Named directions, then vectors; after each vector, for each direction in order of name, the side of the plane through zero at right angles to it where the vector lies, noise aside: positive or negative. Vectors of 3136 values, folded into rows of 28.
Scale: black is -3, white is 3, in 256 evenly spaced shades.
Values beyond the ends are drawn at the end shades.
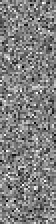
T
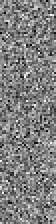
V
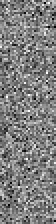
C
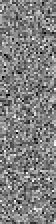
negative, negative, positive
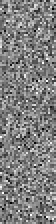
positive, positive, positive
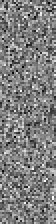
negative, positive, positive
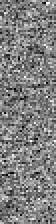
positive, negative, positive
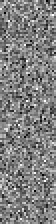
negative, positive, positive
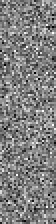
positive, positive, negative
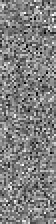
negative, negative, positive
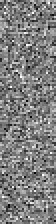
positive, negative, negative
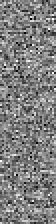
negative, negative, positive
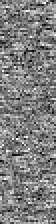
negative, positive, negative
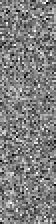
negative, positive, negative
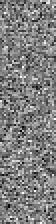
positive, negative, negative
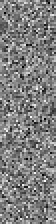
negative, positive, positive
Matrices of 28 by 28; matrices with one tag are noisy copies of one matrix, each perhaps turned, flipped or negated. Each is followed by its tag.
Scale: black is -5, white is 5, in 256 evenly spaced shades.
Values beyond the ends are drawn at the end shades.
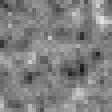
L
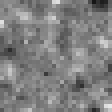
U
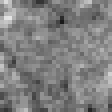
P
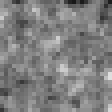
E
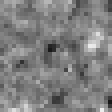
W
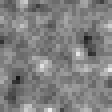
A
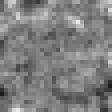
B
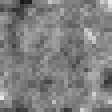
B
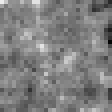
E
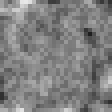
B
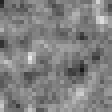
L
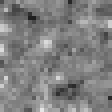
A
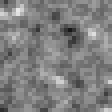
L
